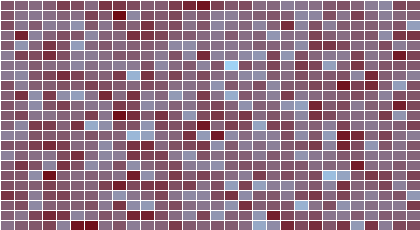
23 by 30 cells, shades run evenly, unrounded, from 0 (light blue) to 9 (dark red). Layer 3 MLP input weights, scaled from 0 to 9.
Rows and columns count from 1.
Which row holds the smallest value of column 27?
15
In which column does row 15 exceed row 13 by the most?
11
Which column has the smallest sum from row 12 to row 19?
24
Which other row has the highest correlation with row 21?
2
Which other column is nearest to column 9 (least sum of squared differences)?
13
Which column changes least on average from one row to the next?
1
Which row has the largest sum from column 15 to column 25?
12
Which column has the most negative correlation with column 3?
19
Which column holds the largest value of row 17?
26
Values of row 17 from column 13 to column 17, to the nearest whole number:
6 4 4 3 5
